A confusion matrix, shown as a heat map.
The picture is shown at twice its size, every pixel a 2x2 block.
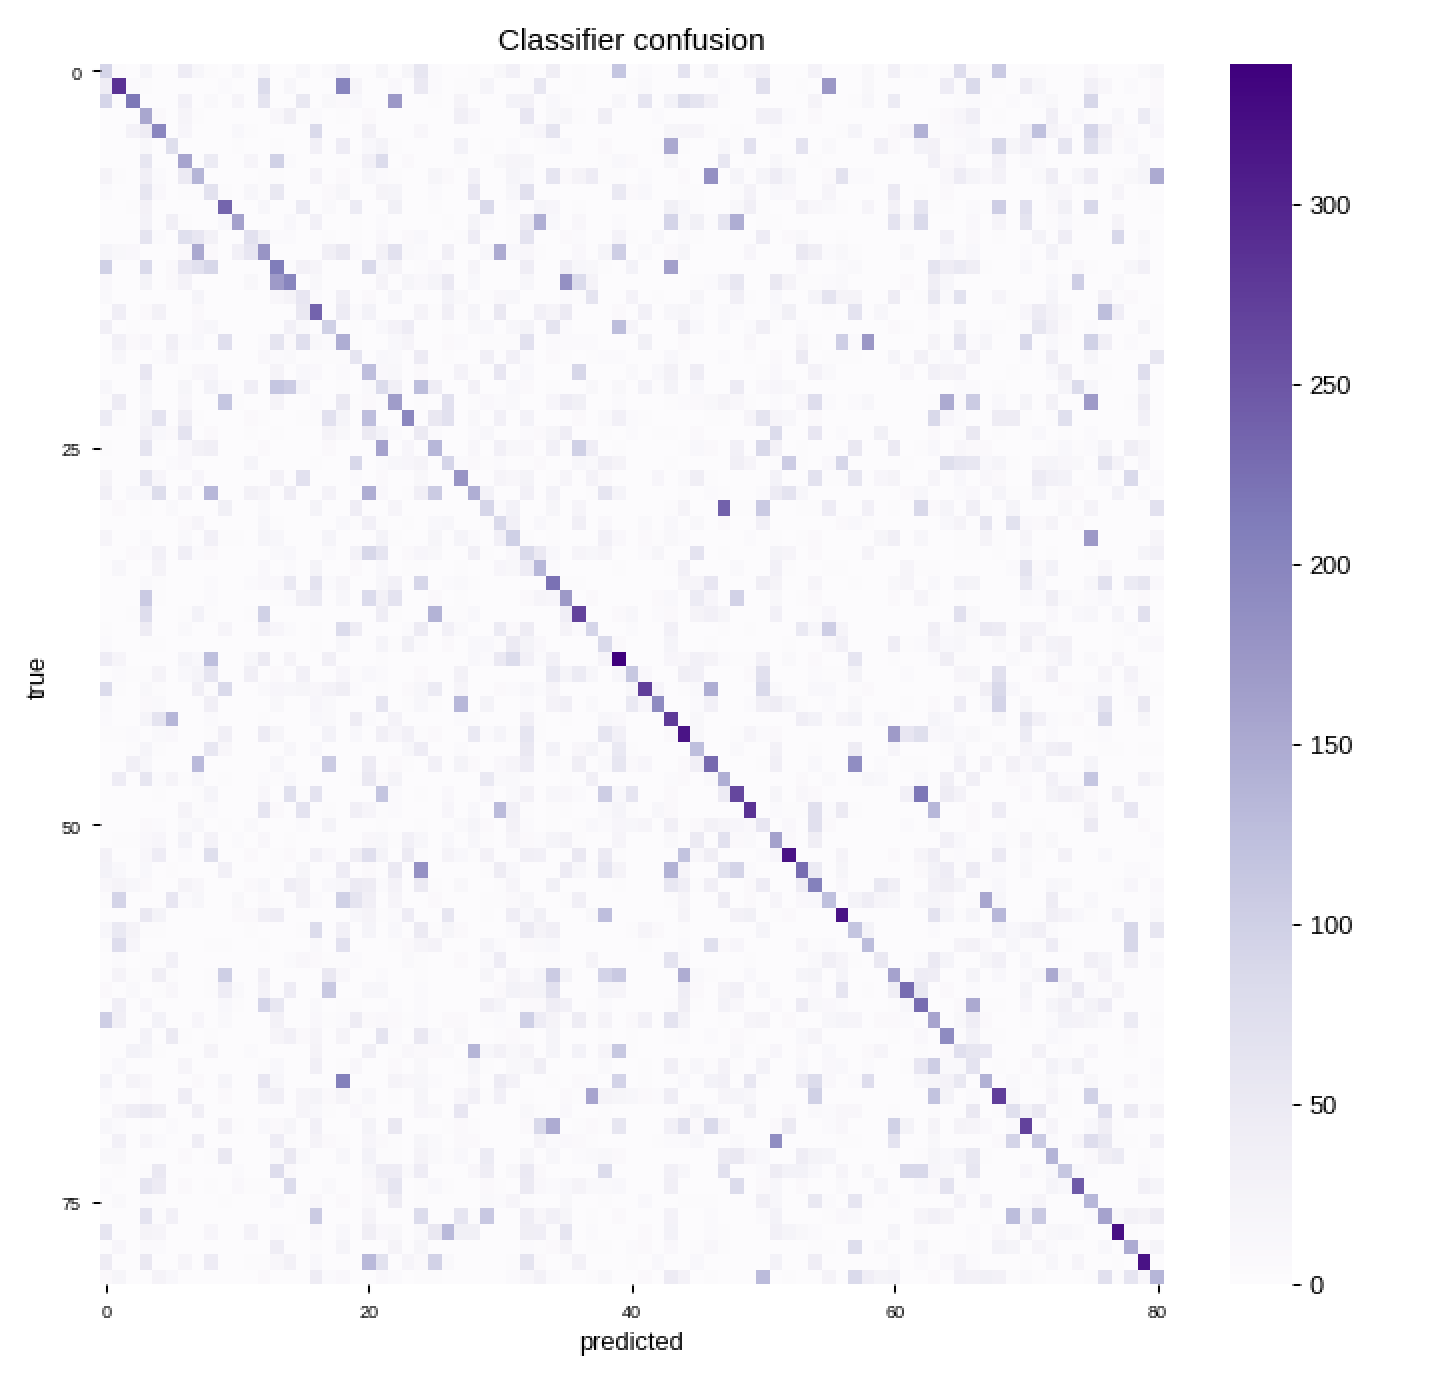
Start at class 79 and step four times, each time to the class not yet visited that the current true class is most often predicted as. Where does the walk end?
21
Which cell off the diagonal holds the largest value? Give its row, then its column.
29, 47
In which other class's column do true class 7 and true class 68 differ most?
46
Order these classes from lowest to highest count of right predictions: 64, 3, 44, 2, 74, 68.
3, 64, 2, 74, 68, 44
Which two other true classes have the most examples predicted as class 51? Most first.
71, 24
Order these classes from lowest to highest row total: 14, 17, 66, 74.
66, 17, 74, 14
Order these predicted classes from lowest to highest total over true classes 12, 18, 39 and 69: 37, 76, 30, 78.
37, 78, 76, 30
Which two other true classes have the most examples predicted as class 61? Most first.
73, 44
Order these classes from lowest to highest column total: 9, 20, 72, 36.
9, 36, 72, 20
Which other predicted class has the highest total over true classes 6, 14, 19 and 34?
13
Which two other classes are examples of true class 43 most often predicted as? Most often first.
5, 76
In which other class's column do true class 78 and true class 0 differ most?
39
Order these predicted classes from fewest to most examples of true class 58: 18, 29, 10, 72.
10, 29, 72, 18
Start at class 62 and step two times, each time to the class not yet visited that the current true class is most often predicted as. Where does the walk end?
63
